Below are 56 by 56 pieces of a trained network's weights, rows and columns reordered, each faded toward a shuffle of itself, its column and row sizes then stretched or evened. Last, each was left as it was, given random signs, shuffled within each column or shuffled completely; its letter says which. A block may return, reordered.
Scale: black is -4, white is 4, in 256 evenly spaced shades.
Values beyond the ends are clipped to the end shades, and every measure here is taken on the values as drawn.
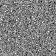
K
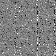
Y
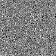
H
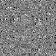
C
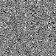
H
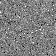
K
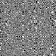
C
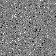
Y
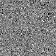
H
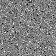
K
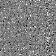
Y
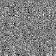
C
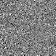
H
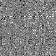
C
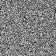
K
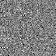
H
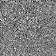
H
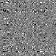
C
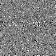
H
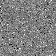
K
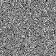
Y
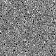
Y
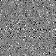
C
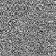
C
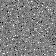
K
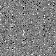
Y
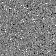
K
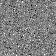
K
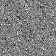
Y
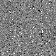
Y
